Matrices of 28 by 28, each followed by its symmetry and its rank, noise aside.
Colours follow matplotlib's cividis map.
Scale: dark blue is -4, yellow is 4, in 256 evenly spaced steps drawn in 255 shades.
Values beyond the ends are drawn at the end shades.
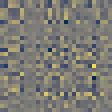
no symmetry, rank three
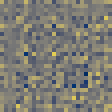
symmetric, rank four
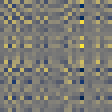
no symmetry, rank two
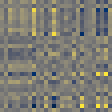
no symmetry, rank two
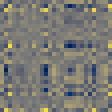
symmetric, rank two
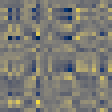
no symmetry, rank two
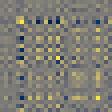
symmetric, rank two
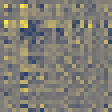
symmetric, rank four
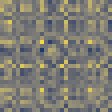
symmetric, rank two
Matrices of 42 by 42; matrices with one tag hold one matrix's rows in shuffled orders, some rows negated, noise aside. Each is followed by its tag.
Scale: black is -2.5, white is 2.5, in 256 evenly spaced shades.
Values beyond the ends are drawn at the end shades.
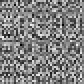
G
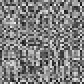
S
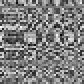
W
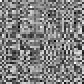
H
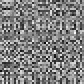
G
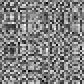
S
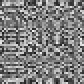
W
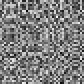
S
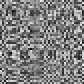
H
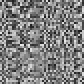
H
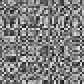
S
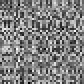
G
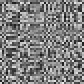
H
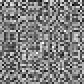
S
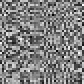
H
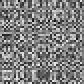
G
